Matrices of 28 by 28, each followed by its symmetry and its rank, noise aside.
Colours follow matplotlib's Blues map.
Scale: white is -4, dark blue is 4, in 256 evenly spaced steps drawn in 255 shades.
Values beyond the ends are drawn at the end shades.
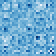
symmetric, rank four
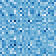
antisymmetric, rank four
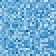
no symmetry, rank six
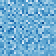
antisymmetric, rank four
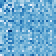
no symmetry, rank four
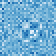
symmetric, rank four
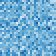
no symmetry, rank six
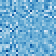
antisymmetric, rank four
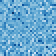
symmetric, rank eight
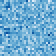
no symmetry, rank eight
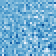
antisymmetric, rank eight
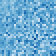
no symmetry, rank eight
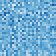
antisymmetric, rank eight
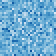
no symmetry, rank eight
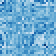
symmetric, rank four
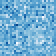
symmetric, rank six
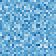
no symmetry, rank four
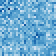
symmetric, rank six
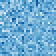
no symmetry, rank eight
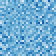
symmetric, rank six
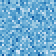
no symmetry, rank eight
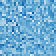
antisymmetric, rank eight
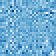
no symmetry, rank four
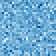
antisymmetric, rank eight
